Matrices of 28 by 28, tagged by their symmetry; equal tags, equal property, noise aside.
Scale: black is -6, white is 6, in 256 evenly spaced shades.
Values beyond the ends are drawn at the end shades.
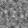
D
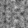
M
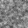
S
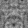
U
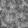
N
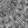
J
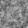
J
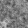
N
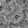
J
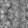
M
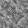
J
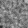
N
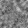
N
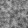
J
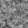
S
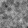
J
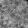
N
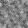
D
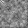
J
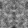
U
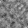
N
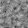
S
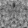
U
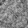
J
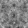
U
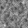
D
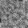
J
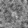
J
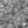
J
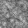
N
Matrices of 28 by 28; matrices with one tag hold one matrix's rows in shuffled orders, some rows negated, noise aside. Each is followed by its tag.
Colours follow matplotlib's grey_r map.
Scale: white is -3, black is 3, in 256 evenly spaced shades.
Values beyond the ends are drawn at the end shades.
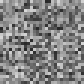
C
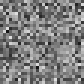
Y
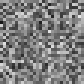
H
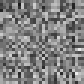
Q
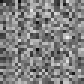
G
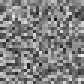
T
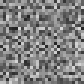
Y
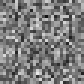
G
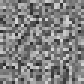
G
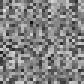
H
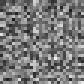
T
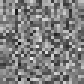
G
